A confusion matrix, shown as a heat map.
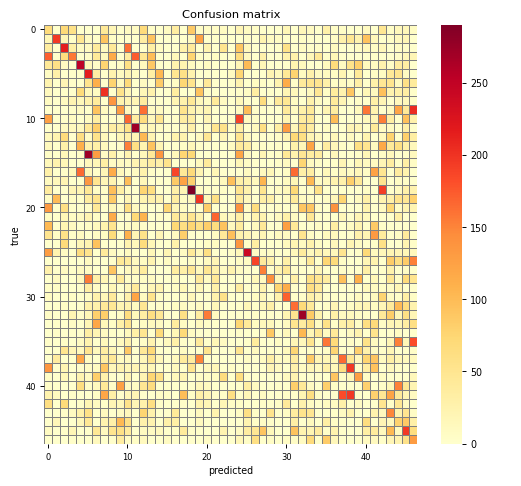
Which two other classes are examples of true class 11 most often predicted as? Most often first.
30, 6
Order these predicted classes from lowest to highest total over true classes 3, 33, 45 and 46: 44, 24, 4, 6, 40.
4, 44, 40, 24, 6
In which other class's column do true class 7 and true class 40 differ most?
44
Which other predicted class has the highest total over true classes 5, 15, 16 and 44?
31
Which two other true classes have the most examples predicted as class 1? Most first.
19, 4
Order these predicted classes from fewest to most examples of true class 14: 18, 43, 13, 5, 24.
43, 13, 18, 24, 5
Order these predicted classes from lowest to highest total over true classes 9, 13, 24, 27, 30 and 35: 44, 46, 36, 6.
36, 6, 44, 46
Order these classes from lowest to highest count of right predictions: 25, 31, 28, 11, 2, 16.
28, 31, 16, 2, 25, 11
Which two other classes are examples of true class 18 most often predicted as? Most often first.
42, 8
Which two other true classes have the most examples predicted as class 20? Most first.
32, 22
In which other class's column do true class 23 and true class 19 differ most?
41
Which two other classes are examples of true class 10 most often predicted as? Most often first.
24, 42
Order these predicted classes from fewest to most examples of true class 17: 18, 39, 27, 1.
1, 39, 18, 27
